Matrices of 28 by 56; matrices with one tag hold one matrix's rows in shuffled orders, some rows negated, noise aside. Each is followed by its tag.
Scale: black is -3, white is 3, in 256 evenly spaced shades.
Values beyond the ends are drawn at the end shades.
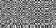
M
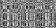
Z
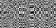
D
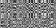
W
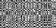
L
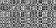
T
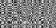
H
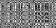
M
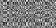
Z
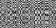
M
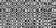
L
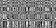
Z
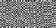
L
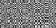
M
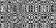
W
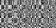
H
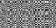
M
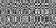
M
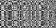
H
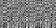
Z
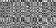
T
